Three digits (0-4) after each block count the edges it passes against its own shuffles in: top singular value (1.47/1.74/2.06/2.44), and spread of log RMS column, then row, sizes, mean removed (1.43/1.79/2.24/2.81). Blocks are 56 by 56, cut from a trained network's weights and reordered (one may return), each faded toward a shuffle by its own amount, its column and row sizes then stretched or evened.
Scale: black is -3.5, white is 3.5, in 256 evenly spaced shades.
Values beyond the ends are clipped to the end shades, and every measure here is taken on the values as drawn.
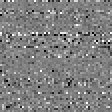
0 0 4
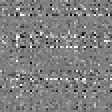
3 2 4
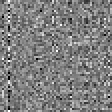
3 3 0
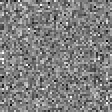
1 2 0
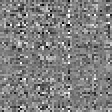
1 4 4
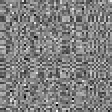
4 0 1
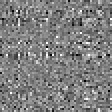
3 1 3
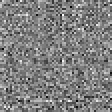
1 1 3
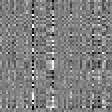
4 4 2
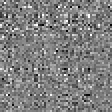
3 1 3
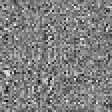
2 3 2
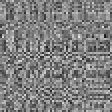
4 0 3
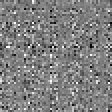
0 4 3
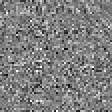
2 1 2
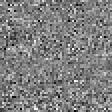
0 2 3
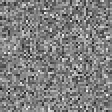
2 2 0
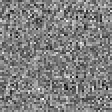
1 0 2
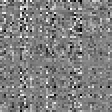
1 4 4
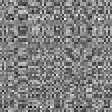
4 0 4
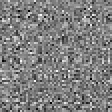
3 1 2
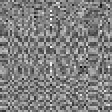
4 1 0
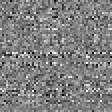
2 1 4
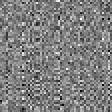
4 3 1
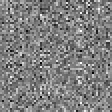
2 3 0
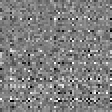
3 3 4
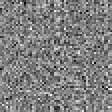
3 1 1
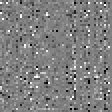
0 4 2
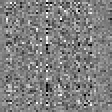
2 4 2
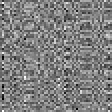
4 3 0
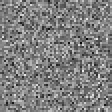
0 1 0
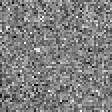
1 0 1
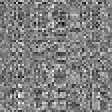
3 3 3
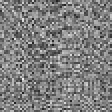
3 2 0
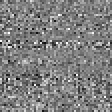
1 1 4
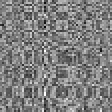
4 3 0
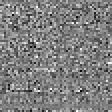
0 2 4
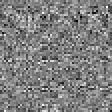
3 0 3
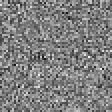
0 0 2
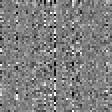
2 4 2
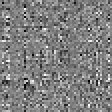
2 4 2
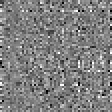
3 3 2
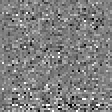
2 2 3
